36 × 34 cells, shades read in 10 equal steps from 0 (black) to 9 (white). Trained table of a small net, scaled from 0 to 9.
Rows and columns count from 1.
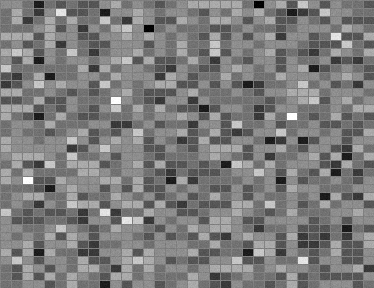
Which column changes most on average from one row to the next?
10
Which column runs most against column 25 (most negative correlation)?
4
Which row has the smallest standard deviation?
12
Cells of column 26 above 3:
20
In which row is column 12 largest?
28
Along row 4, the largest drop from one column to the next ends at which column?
14
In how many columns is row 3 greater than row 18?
14
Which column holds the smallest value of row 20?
32
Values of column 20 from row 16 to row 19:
5 6 3 6
